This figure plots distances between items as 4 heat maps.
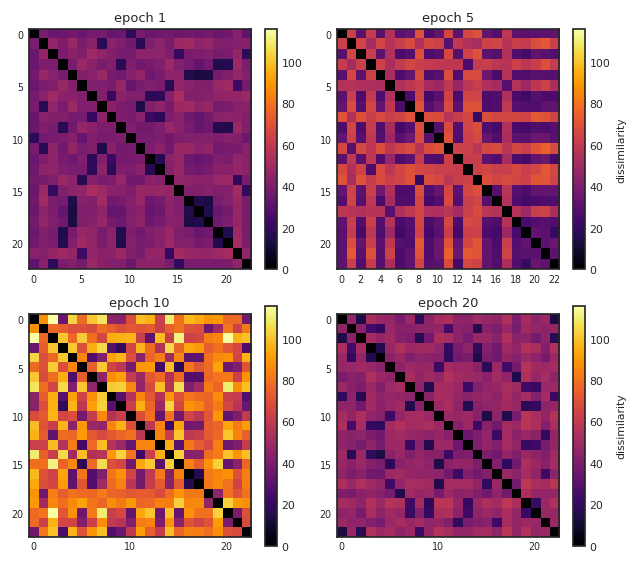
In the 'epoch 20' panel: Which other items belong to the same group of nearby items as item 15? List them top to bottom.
5, 10, 17
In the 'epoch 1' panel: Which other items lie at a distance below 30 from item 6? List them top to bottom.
8, 12, 13
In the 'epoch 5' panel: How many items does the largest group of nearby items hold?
15
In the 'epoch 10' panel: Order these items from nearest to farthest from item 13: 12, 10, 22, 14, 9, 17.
10, 9, 22, 17, 12, 14
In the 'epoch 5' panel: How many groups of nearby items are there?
5
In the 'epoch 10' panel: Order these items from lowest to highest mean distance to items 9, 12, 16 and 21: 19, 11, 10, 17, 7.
17, 10, 11, 7, 19
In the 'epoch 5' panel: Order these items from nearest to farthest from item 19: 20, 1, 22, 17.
22, 20, 17, 1
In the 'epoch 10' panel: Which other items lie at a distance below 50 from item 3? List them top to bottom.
0, 8, 9, 22
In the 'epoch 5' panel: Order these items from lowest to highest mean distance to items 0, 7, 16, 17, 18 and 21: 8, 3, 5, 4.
4, 5, 3, 8
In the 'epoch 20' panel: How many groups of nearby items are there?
6
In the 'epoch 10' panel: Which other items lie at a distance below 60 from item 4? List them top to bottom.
6, 7, 11, 14, 16, 17
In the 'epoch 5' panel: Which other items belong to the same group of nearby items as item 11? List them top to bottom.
1
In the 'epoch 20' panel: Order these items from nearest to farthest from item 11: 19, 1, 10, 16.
1, 16, 10, 19
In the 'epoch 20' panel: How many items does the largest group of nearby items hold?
5
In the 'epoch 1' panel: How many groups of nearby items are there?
7
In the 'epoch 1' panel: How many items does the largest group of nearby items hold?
4
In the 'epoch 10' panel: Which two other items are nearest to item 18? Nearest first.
1, 19
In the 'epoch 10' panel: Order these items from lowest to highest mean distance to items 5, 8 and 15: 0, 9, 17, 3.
9, 3, 0, 17
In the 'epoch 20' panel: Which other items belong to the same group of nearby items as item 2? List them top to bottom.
0, 8, 22
